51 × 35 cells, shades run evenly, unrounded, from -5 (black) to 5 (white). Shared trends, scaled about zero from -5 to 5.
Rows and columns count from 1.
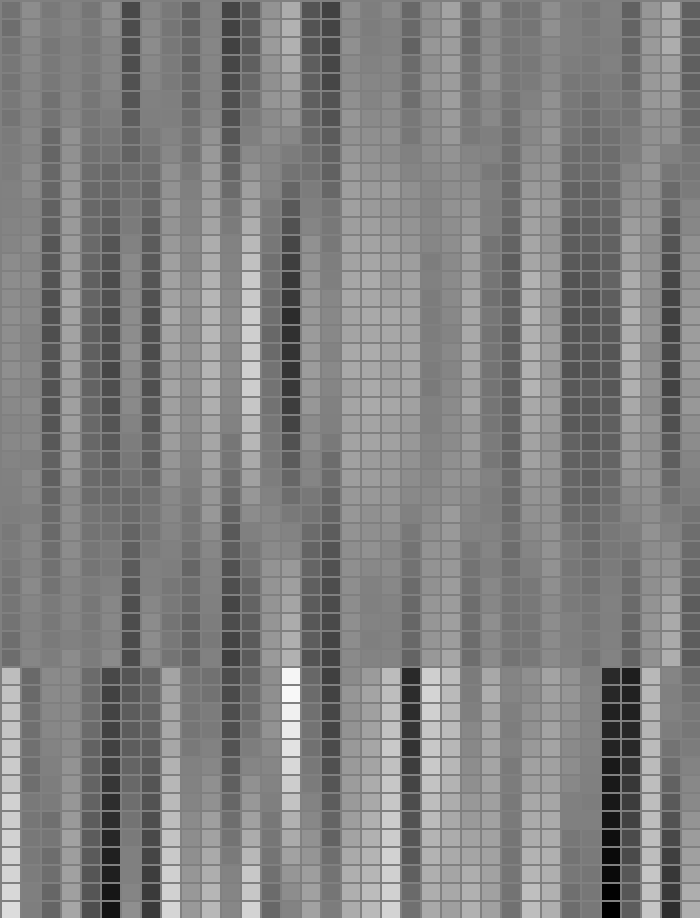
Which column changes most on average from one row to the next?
15
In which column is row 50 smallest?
31
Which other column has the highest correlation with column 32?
21
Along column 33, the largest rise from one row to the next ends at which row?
38
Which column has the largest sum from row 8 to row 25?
13
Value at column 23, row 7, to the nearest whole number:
1
